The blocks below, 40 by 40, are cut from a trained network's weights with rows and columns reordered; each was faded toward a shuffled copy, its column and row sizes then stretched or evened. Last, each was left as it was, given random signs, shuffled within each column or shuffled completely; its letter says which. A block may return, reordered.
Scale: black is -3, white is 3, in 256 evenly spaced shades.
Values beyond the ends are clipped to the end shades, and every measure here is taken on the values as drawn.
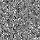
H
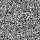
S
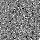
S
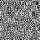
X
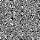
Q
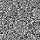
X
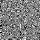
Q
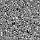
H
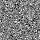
S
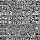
X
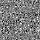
Q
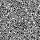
S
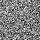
S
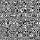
X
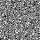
S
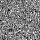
S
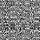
X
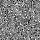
S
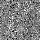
H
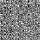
X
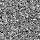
S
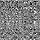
X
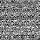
X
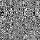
X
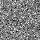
S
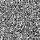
H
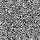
S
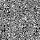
H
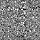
Q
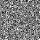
Q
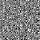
X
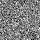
S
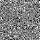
Q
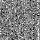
H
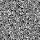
H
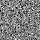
S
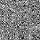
X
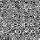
X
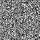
H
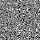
Q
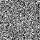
H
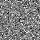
S
